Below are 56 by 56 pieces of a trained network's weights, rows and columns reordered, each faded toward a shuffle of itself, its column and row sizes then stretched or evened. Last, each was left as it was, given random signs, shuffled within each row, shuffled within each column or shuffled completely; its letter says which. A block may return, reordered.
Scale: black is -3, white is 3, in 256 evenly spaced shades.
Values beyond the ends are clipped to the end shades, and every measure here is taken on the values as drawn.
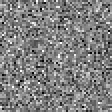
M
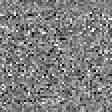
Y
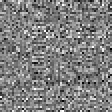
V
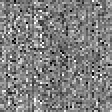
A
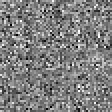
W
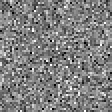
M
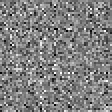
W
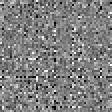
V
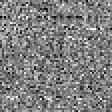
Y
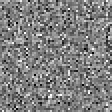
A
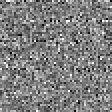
Y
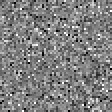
M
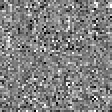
W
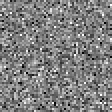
M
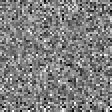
W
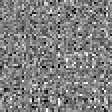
V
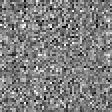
W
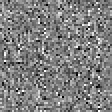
A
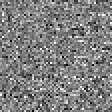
Y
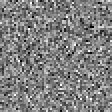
M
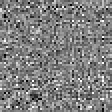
V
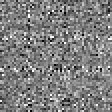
W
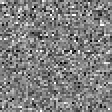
Y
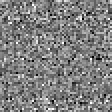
Y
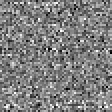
Y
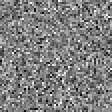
M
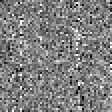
A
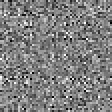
V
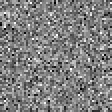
A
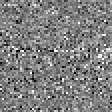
Y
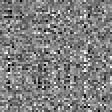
V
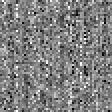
A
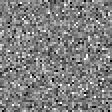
M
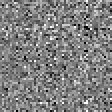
W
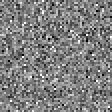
M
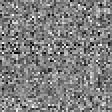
W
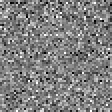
Y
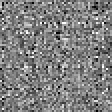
V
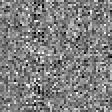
A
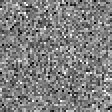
M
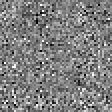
V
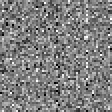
A
